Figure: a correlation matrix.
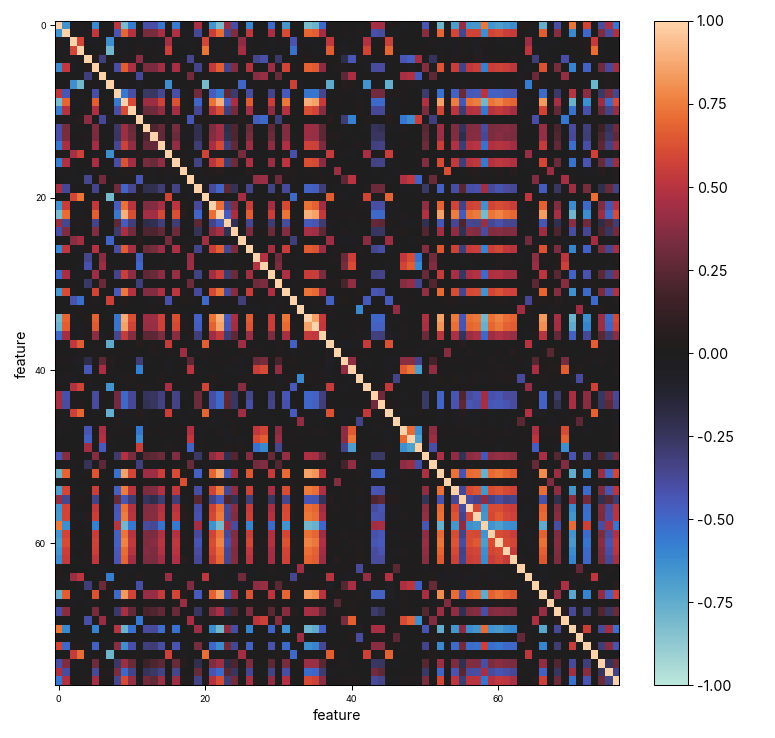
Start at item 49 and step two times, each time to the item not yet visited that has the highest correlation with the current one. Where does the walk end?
4
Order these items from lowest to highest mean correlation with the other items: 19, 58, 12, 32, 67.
58, 19, 32, 67, 12
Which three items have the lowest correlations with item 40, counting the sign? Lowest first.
49, 11, 4
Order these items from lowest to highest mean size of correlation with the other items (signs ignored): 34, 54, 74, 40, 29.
40, 74, 29, 54, 34
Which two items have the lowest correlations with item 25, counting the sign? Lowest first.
7, 32
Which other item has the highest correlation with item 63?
33
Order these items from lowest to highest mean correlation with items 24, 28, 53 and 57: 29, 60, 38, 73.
73, 38, 29, 60
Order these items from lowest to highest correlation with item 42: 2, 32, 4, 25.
32, 4, 25, 2
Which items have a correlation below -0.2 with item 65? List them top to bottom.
4, 11, 49
